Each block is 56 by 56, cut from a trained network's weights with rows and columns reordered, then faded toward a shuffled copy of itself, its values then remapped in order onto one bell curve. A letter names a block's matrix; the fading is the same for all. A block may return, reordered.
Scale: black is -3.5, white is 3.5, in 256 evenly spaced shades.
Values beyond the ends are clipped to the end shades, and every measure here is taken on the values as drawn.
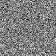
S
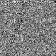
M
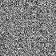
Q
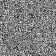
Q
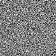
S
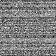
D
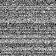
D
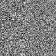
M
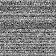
D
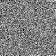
M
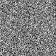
Q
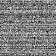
D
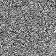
Q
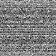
D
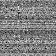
D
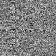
S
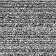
D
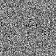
S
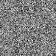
Q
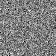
Q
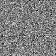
Q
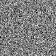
Q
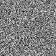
S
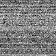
D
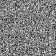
Q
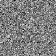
S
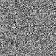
S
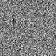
M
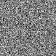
Q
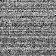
D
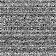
D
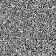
Q
